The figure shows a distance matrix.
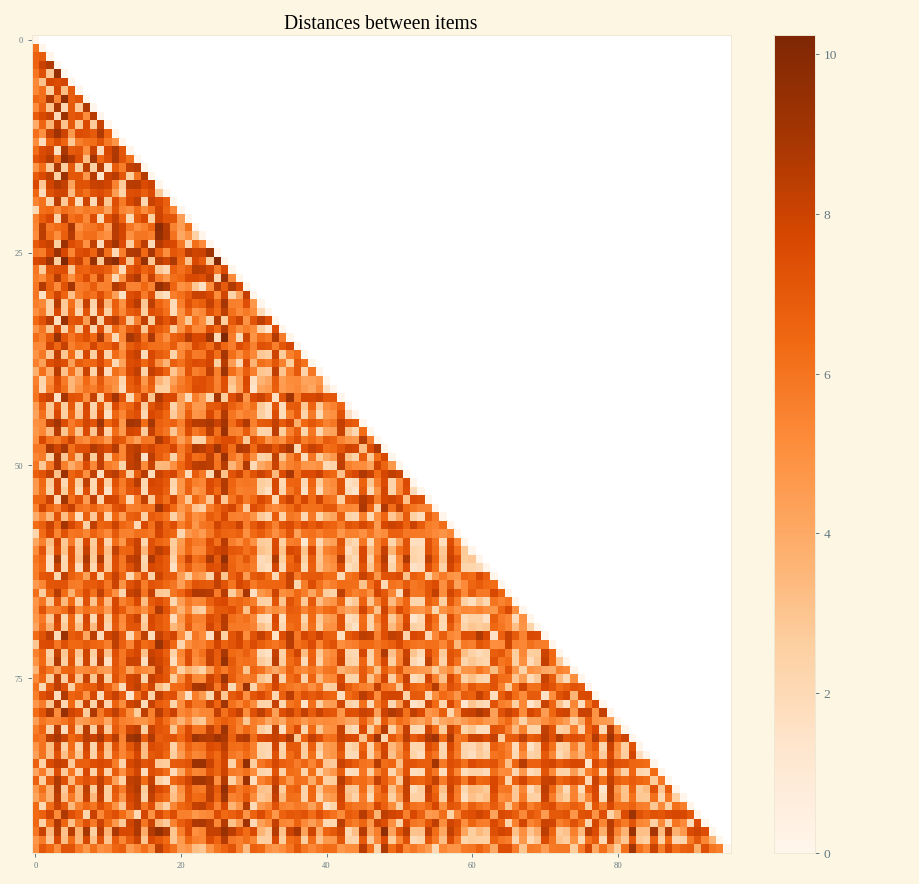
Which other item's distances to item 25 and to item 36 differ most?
48
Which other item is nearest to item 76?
85
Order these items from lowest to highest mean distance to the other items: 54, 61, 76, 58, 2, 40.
40, 61, 2, 58, 76, 54
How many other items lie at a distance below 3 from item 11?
4
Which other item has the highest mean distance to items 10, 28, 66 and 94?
26
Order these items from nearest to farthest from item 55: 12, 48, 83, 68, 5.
68, 83, 12, 5, 48
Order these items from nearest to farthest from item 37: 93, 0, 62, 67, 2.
62, 2, 93, 0, 67
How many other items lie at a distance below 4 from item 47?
9
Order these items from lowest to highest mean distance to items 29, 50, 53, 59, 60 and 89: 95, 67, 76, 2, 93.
2, 93, 67, 95, 76
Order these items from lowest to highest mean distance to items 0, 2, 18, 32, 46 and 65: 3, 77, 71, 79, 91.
71, 91, 77, 79, 3
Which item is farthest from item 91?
82
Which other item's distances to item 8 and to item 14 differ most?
4
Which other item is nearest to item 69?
44
